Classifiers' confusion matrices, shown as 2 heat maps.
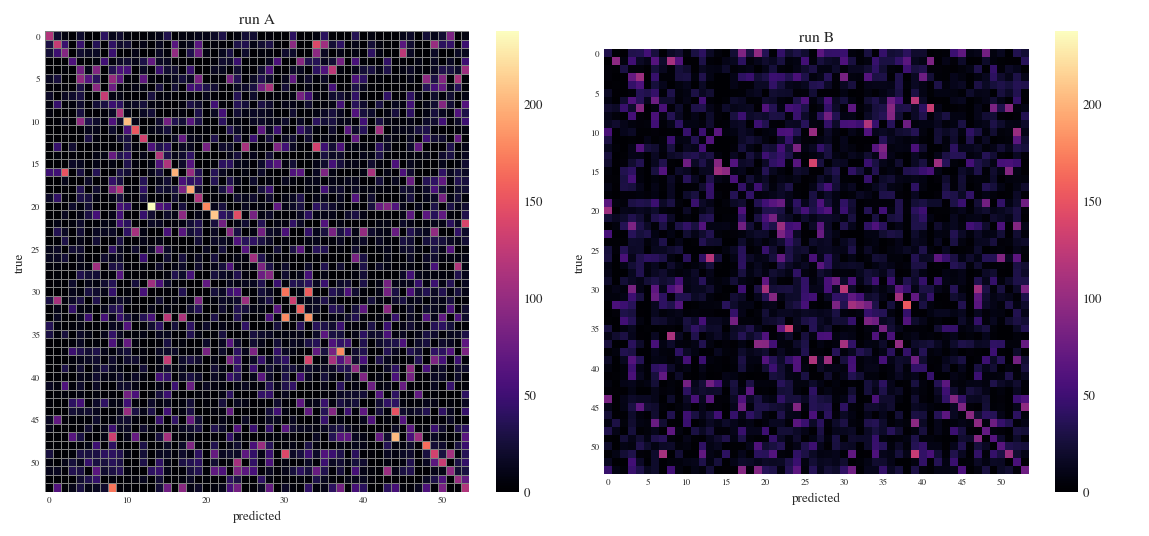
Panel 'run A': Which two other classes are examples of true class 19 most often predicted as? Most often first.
50, 39
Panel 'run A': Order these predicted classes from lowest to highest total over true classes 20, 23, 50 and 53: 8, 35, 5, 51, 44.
51, 5, 35, 44, 8
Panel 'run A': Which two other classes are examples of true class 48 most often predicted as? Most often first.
27, 18
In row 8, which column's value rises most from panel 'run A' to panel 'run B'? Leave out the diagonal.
36
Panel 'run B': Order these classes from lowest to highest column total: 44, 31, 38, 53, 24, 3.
38, 44, 53, 31, 24, 3
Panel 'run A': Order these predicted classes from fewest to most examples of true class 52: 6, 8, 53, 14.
8, 14, 6, 53
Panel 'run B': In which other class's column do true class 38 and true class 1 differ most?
8
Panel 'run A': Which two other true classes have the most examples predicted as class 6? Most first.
27, 4
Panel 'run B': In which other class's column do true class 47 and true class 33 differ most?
39
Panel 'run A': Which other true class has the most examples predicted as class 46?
39
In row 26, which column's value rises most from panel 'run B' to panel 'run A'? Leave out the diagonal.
39
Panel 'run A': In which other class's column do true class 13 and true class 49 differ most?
34
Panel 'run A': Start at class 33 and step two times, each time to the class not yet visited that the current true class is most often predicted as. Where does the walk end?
43
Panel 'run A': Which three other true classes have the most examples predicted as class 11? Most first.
23, 47, 42
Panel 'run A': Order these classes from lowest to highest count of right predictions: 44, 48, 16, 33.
44, 48, 33, 16
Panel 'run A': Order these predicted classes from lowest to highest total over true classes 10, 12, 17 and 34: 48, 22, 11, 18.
11, 22, 48, 18
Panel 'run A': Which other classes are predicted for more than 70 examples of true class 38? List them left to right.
15, 23, 33, 36, 49
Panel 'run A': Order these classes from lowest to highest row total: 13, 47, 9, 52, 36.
52, 9, 36, 13, 47
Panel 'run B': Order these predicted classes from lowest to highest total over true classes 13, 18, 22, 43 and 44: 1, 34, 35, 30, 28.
1, 30, 28, 34, 35
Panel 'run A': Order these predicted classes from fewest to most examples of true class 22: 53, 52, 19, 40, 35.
40, 52, 19, 35, 53
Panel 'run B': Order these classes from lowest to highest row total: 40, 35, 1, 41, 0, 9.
41, 40, 35, 9, 1, 0
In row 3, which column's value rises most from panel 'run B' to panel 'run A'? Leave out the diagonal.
32
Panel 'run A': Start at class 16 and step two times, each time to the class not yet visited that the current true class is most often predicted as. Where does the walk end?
45
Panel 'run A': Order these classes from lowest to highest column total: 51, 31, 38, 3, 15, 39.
3, 38, 31, 51, 39, 15
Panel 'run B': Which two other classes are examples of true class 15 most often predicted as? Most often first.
14, 51
